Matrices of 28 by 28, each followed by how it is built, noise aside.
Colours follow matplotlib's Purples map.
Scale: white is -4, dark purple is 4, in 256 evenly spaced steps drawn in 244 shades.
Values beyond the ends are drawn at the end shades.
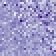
upper triangular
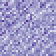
Hankel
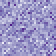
Hankel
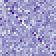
diagonal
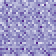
repeating columns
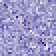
diagonal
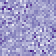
block diagonal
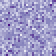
noise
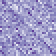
Toeplitz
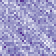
Toeplitz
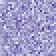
noise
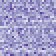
repeating columns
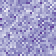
Hankel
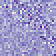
upper triangular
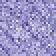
Toeplitz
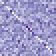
diagonal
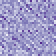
Toeplitz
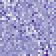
block diagonal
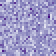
noise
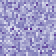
noise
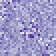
block diagonal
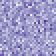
noise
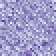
Toeplitz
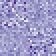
block diagonal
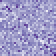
diagonal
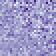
upper triangular
